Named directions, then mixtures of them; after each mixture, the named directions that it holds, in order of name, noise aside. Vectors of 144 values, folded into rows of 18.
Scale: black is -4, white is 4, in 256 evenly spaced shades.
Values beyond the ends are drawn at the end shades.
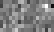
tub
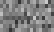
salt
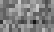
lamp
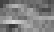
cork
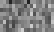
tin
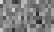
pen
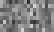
lamp, tin.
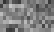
cork, pen, salt.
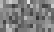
cork, tin, tub.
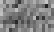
cork, salt, tub.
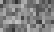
cork, pen.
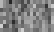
tin, tub.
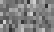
lamp, salt, tin.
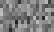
salt.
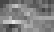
cork.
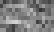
cork, pen.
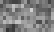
cork, pen, tin.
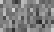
pen.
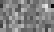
tub.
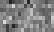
cork, tin.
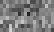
lamp, salt.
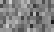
pen, tin.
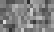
cork, lamp, tin.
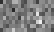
pen.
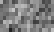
cork, lamp, pen.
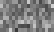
lamp, salt, tub.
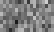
salt, tin.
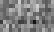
lamp.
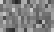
pen, salt, tin.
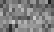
cork, salt.
